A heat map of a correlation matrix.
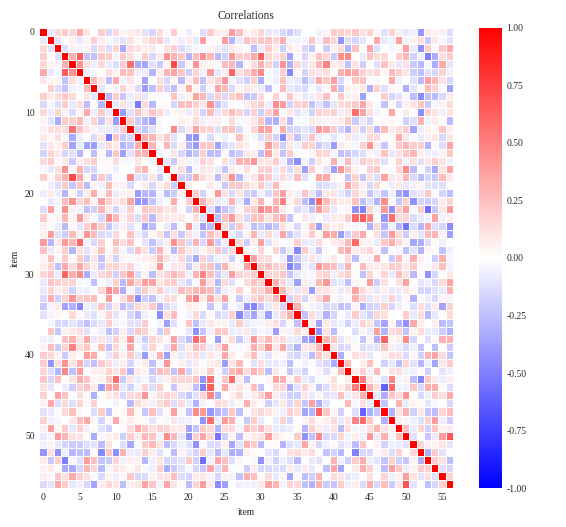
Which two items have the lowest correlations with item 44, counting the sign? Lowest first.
47, 22
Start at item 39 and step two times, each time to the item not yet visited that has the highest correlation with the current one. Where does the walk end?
18
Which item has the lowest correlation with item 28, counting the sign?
34
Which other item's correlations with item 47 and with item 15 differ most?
21
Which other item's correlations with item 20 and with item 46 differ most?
49
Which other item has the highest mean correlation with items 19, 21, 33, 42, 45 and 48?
23
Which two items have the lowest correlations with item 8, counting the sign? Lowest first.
52, 44
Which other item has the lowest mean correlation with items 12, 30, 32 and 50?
24
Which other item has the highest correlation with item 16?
29
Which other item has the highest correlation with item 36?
51
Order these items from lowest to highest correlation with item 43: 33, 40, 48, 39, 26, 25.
39, 40, 25, 33, 48, 26
